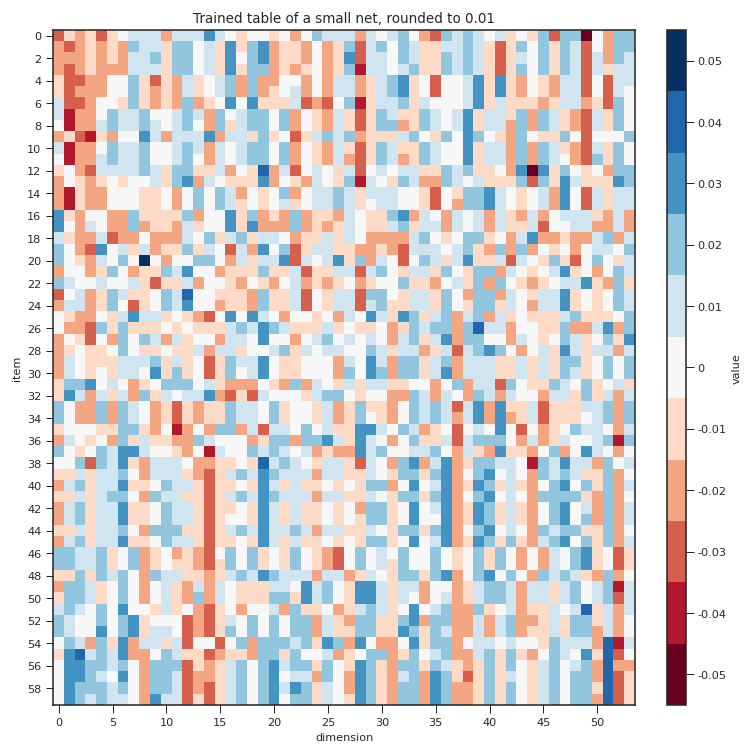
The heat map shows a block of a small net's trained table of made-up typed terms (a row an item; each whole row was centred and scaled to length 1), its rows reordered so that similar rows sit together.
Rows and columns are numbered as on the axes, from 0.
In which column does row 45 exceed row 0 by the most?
49
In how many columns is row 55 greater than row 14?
25
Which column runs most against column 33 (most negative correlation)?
31
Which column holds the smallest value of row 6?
28
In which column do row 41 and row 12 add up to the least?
44
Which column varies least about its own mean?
24
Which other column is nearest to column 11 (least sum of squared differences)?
9
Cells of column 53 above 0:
36
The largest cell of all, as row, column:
20, 8
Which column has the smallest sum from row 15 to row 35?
3
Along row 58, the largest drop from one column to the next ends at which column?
52
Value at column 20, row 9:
-0.01
